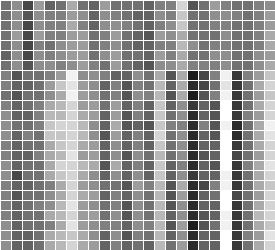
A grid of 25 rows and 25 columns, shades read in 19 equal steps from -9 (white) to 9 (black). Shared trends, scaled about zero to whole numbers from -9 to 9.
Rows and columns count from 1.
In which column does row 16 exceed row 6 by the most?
18
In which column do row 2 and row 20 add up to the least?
21
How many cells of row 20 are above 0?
12
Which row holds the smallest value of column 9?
17
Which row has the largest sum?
1
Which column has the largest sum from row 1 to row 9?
3
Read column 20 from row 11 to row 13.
3 3 3
